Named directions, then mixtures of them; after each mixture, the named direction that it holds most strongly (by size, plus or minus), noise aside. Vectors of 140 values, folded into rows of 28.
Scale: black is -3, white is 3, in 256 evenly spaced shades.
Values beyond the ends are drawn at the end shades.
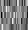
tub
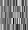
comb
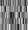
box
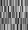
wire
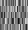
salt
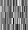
comb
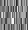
salt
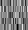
comb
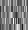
comb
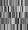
wire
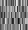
salt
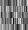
comb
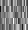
comb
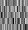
salt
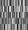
wire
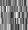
box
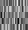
wire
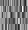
box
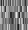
box
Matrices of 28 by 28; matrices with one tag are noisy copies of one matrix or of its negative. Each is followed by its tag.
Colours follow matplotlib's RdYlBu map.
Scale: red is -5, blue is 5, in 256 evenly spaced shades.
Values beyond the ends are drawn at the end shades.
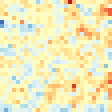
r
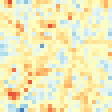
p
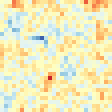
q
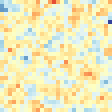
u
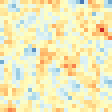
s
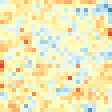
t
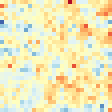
r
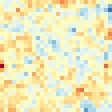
t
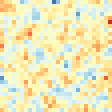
u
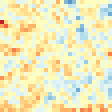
r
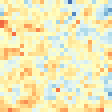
r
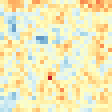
q
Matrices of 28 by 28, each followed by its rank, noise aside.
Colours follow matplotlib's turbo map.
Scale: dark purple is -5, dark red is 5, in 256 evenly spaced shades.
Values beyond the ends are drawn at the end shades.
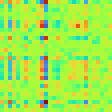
one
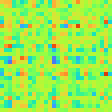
three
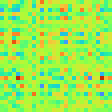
three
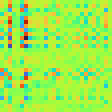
two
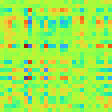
two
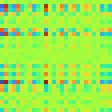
one
